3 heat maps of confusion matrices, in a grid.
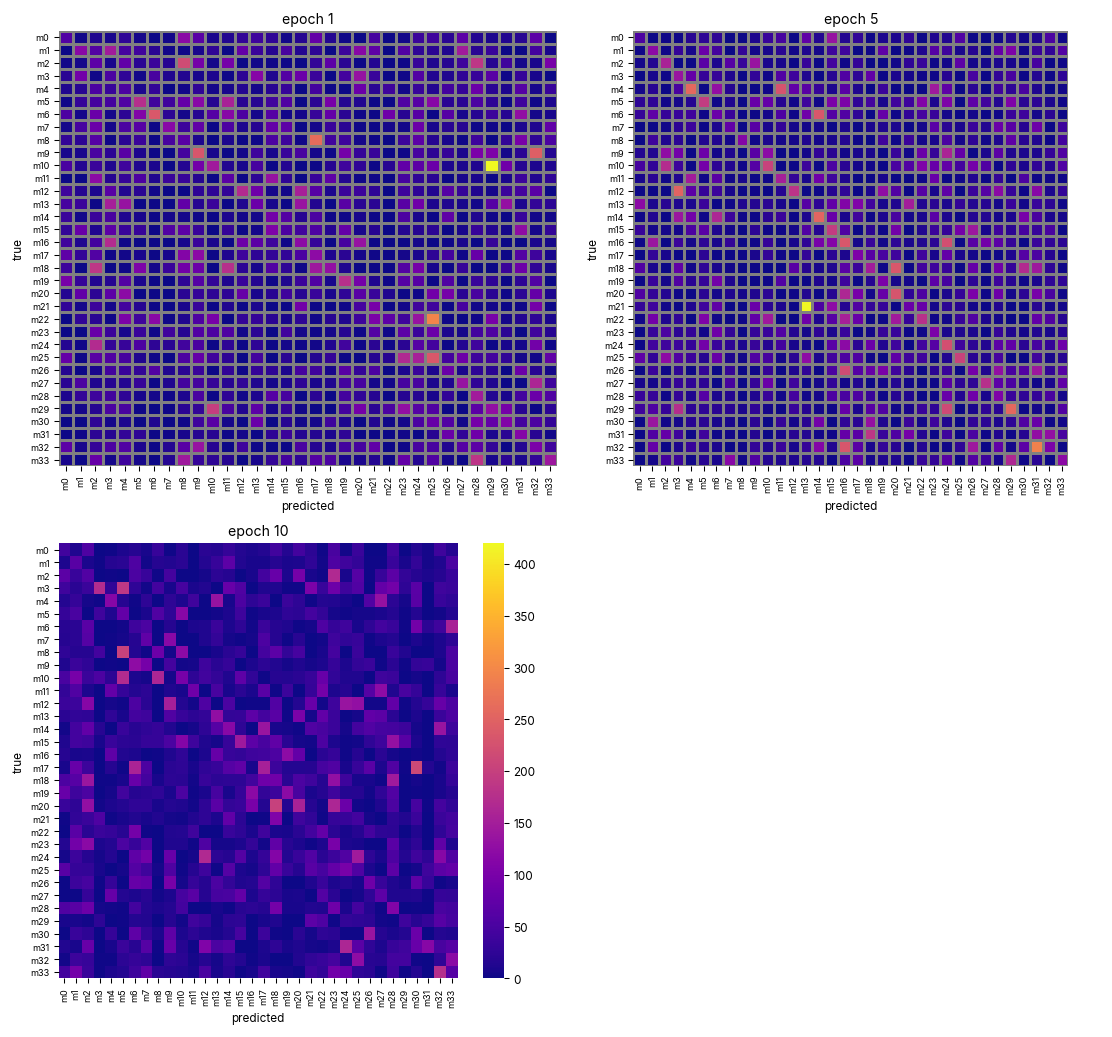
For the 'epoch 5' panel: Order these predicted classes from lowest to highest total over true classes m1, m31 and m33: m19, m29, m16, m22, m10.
m10, m22, m19, m16, m29
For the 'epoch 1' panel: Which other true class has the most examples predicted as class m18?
m5
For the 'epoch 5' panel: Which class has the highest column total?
m16
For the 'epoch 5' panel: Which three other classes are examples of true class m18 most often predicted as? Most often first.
m20, m30, m31
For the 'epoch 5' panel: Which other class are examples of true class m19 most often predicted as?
m6
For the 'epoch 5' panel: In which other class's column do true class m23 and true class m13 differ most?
m21
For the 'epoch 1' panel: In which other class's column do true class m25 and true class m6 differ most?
m23
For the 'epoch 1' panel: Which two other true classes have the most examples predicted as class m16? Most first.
m12, m13
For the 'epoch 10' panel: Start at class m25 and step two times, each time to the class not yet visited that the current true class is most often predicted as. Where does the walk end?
m12
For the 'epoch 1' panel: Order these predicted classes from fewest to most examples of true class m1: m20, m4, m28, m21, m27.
m28, m4, m21, m20, m27
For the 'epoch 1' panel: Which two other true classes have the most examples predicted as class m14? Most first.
m11, m15
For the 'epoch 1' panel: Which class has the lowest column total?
m22
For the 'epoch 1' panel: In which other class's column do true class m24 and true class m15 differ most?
m2
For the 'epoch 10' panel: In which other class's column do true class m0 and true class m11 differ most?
m27
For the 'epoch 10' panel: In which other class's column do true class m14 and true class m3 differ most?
m5
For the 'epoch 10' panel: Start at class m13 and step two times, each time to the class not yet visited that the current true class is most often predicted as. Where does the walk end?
m18
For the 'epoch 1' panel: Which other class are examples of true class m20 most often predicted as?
m4
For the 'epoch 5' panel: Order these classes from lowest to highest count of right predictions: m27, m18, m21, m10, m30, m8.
m30, m21, m8, m18, m27, m10
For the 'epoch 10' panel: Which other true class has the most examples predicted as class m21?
m3
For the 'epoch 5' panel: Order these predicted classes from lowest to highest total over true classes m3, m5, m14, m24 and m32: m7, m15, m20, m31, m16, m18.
m7, m20, m18, m15, m31, m16
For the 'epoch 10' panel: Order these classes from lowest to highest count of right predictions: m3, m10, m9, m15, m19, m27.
m9, m27, m10, m19, m15, m3
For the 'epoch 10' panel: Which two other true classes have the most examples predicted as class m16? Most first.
m19, m20
